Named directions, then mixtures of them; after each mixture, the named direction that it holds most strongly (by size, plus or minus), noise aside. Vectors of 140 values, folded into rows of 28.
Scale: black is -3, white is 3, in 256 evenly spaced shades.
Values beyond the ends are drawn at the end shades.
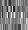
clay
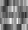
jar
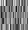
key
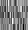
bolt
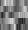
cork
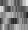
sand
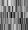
clay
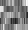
sand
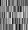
bolt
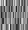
key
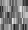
sand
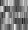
cork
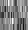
bolt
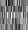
clay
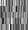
key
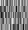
key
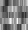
jar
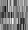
bolt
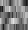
sand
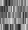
jar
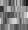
sand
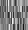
bolt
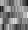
sand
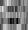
jar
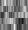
cork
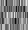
key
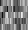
cork
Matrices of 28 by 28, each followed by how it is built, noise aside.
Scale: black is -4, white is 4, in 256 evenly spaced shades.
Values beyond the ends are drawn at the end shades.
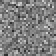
noise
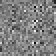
low rank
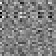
low rank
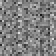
repeating rows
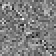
banded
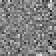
low rank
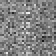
low rank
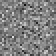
repeating rows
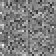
repeating rows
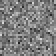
noise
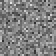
noise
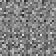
repeating columns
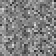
repeating rows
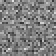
repeating columns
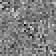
banded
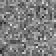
noise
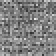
blocks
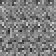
repeating columns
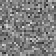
noise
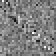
banded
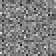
repeating rows
